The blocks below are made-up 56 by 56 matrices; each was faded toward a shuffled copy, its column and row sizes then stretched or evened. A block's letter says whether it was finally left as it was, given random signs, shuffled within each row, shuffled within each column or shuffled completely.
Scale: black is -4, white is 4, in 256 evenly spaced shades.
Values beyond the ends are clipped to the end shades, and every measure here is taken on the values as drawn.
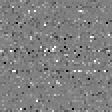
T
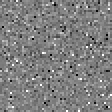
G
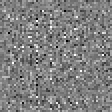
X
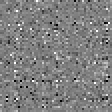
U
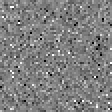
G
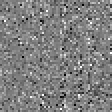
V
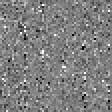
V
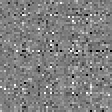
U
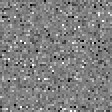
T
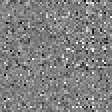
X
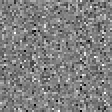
V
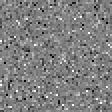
G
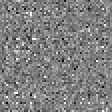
X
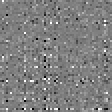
U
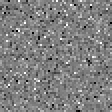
G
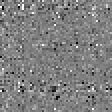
X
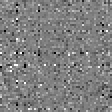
X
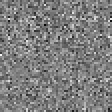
X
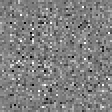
X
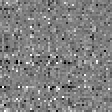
U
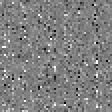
V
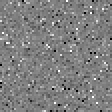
G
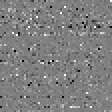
T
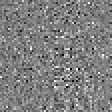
U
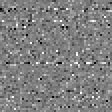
T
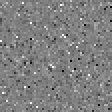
G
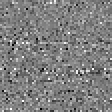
T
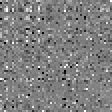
U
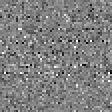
T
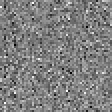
V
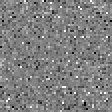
T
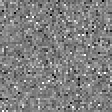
G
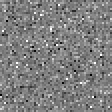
G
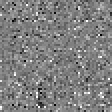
U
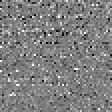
T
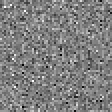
V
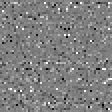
T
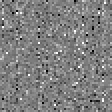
V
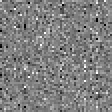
V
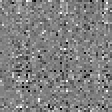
U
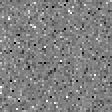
G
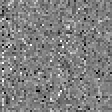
V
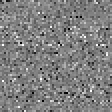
T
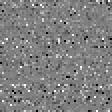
T
